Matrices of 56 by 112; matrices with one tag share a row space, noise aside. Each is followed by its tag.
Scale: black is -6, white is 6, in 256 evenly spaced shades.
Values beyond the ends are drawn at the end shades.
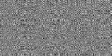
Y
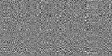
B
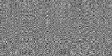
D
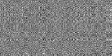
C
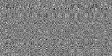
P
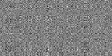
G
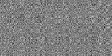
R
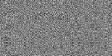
P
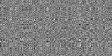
D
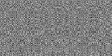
R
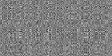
G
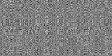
G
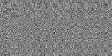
P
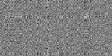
G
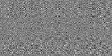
R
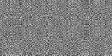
G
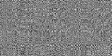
Y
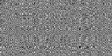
D
